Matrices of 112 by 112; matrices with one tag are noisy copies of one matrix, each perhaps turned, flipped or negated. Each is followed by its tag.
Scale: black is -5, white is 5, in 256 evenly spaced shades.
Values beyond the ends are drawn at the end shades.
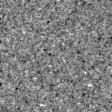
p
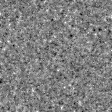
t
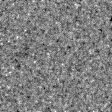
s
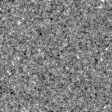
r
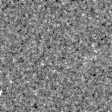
s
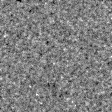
s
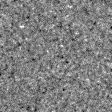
p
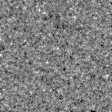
s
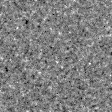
p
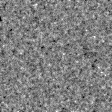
s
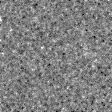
s
